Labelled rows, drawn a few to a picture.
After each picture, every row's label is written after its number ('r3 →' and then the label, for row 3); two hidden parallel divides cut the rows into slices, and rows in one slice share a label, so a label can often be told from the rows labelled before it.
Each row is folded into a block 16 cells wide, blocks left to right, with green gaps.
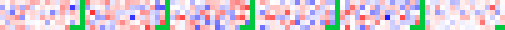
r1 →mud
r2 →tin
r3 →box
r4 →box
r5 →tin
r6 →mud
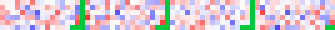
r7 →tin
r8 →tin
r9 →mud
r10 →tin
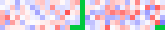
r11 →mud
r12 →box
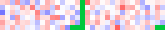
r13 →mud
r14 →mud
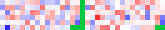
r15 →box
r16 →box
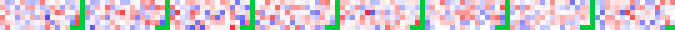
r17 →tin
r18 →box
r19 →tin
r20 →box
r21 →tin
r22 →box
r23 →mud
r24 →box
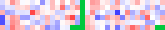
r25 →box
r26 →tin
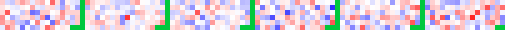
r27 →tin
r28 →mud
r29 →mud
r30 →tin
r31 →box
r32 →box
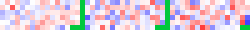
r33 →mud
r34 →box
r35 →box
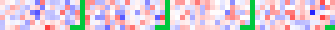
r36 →tin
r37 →tin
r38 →mud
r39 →box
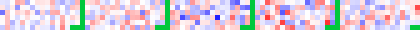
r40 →mud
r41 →mud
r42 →tin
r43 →box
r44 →mud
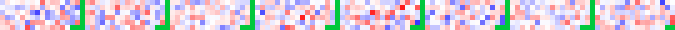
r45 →tin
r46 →tin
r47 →mud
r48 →box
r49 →box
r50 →box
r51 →mud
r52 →tin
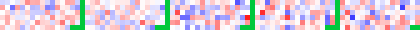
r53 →mud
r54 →mud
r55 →tin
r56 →tin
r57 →tin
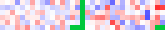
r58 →mud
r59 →box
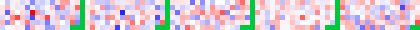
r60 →box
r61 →tin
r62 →box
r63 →mud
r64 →tin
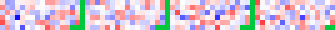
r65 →tin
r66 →box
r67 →tin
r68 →tin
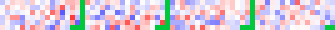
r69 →box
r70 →tin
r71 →box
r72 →mud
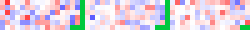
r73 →tin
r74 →mud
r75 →mud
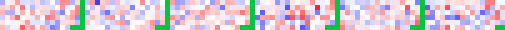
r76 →box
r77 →mud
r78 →mud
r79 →box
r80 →mud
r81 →box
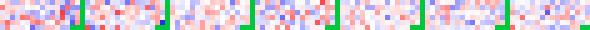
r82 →tin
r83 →box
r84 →mud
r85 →box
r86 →mud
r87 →mud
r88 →mud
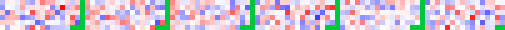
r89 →box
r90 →tin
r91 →tin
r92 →box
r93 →mud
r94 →box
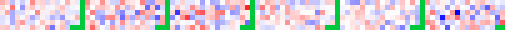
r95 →mud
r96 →tin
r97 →box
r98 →mud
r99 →mud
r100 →tin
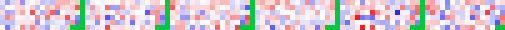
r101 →box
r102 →box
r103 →tin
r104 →mud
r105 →box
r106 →tin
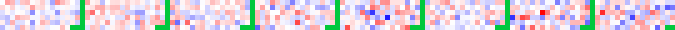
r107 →mud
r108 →mud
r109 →mud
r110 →mud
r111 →tin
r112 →mud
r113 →box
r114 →tin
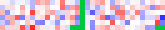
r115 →box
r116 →box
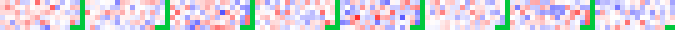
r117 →mud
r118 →mud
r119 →tin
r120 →mud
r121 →box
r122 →mud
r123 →tin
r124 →mud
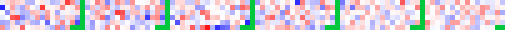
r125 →box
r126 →box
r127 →box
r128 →box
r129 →mud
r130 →mud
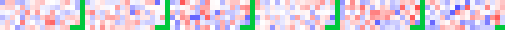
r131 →mud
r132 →mud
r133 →box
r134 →mud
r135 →box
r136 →box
